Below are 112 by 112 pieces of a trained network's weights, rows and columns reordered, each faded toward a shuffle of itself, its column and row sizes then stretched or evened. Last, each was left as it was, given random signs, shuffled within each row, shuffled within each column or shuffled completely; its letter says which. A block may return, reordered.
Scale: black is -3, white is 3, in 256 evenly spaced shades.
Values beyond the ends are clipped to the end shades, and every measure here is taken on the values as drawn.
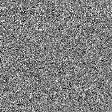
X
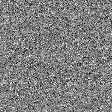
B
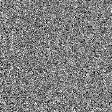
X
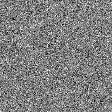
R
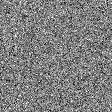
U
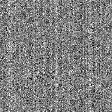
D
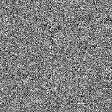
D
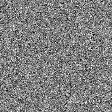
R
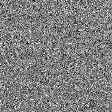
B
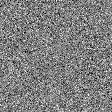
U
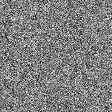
R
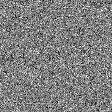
B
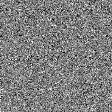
X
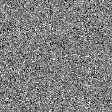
X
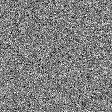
U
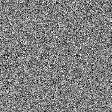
X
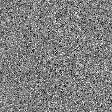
R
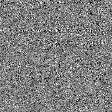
X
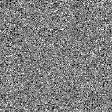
D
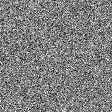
U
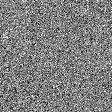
U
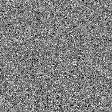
B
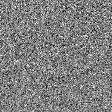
B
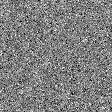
U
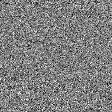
B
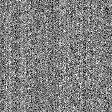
R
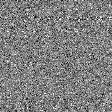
B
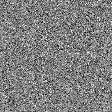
R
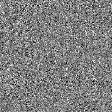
D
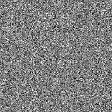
D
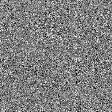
X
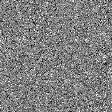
R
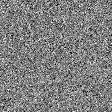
B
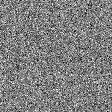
U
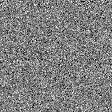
B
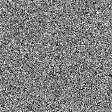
X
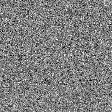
B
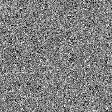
R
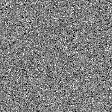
R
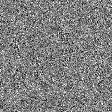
R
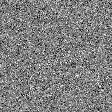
U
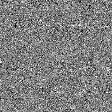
X
